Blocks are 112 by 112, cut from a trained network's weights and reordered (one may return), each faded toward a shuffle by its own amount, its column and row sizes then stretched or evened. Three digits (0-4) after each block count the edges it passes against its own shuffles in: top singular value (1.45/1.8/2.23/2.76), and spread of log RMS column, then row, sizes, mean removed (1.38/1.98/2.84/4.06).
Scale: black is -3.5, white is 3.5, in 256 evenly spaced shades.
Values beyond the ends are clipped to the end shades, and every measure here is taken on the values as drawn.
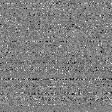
0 1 3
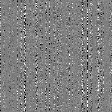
2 4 0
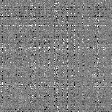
2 3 2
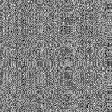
4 1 0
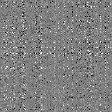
1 3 2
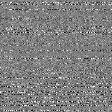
0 0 4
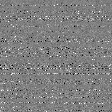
0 0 3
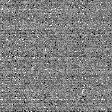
2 2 1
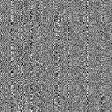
4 3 1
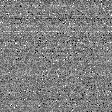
1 1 2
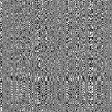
4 4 2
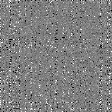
1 3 2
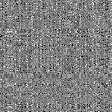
3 0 2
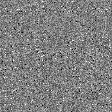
0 1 1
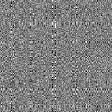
4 3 1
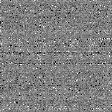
1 2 2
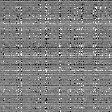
4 3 3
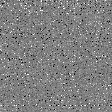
0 0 2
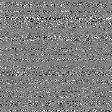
0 0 4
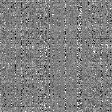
1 4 0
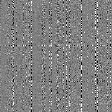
2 4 0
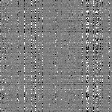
3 4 1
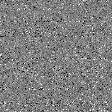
0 1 2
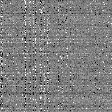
2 3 0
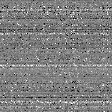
3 1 3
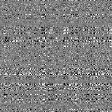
3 2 4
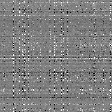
3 3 3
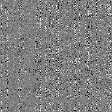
0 4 2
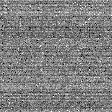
3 1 0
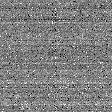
2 1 1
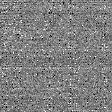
1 2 0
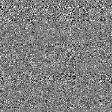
2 2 3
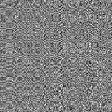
4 2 0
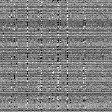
4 3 0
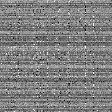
4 2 0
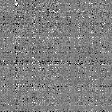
1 3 3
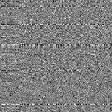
4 0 2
